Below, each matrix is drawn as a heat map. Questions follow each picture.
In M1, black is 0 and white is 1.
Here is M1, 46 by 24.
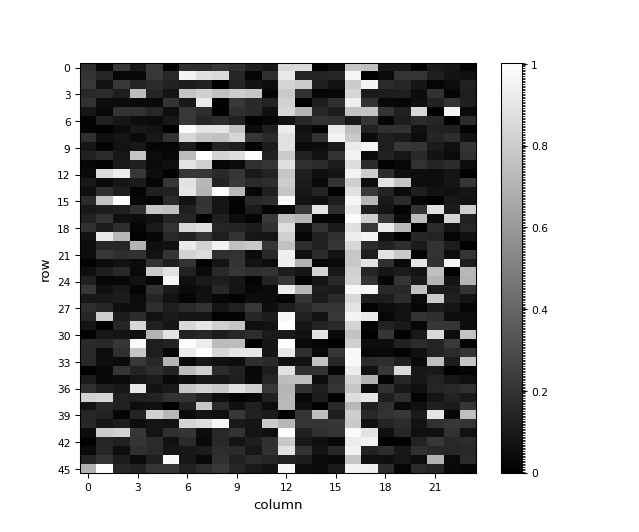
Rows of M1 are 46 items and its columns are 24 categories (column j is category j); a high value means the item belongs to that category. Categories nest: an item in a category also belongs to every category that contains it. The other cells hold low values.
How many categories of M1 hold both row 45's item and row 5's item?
3
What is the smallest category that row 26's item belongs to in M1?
21
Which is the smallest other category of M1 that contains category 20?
13
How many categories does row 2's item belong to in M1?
4
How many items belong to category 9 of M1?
10
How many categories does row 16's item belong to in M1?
6
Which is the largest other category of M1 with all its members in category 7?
6
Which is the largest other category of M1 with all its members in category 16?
12
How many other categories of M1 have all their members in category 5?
3
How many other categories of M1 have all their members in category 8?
5
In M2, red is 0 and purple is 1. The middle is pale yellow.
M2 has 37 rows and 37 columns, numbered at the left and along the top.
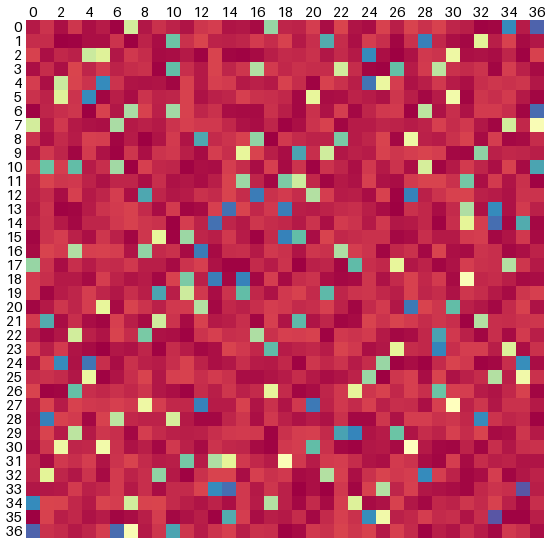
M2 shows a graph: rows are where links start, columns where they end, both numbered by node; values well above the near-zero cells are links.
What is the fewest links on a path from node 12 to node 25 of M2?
4
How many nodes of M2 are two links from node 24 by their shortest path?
4
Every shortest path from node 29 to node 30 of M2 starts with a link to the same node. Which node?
node 22
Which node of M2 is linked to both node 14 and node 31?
node 13
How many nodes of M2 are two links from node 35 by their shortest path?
4
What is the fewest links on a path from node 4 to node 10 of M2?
6
